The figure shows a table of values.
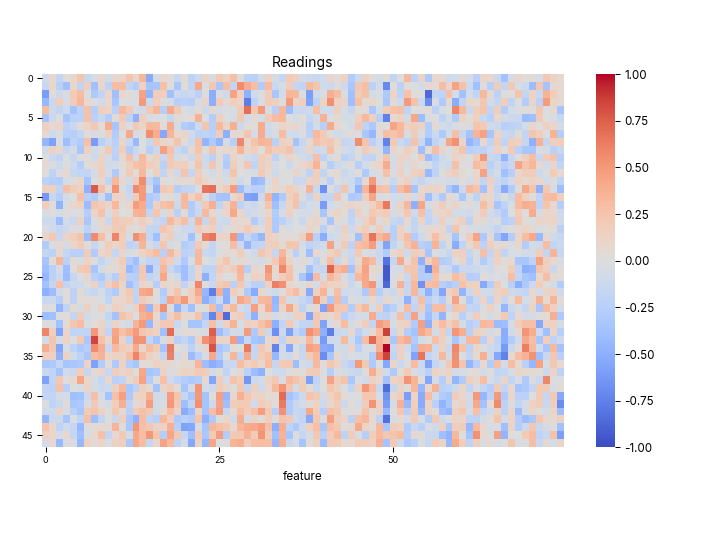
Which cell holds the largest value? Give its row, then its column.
34, 49
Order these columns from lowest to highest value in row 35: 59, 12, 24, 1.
1, 12, 24, 59
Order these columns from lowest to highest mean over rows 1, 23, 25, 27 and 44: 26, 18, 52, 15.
52, 15, 26, 18
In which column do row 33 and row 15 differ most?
7
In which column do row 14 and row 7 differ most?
47
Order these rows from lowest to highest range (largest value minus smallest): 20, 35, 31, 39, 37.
37, 31, 20, 39, 35
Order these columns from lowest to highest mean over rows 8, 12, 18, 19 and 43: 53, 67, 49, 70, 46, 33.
49, 33, 70, 67, 53, 46
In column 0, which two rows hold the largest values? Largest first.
32, 34
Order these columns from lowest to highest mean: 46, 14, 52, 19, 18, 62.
19, 52, 62, 46, 18, 14
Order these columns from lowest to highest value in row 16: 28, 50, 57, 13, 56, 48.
28, 50, 56, 57, 48, 13
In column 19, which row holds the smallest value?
29
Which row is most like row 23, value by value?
39
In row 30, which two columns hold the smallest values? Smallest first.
26, 24
